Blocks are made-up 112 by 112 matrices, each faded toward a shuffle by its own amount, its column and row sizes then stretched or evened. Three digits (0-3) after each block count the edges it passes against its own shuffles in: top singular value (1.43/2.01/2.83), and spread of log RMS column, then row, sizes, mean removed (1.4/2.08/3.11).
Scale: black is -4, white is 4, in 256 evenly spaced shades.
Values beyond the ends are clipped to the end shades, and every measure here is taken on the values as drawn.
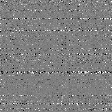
1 1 3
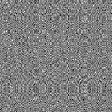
3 2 0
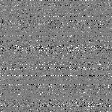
0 1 3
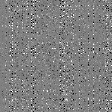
0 3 2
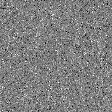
0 0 0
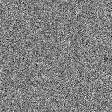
1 0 0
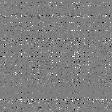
1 2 3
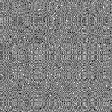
3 0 0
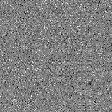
2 0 0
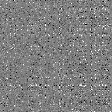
2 2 1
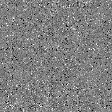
1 1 1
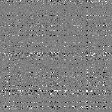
2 2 3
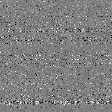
1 0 3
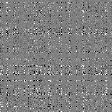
2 3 3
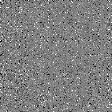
1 2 1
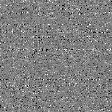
1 1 2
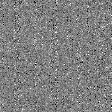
0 2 0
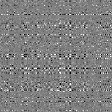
3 2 3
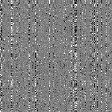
3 3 0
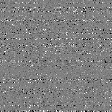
2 1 3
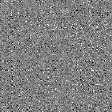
1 2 2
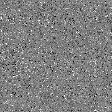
0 1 1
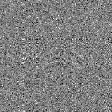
2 1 1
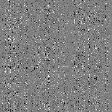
1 3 1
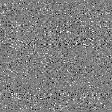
2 0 2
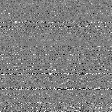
2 0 3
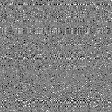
3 0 2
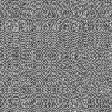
3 1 0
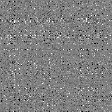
1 2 2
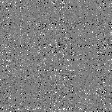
0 2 2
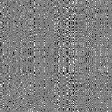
3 3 0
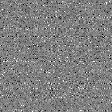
2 0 2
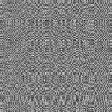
3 2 2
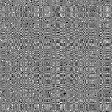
3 2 1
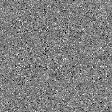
1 1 1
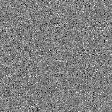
1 1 1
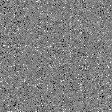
0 2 1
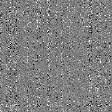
0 3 2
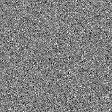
0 1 0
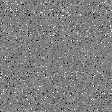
0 0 2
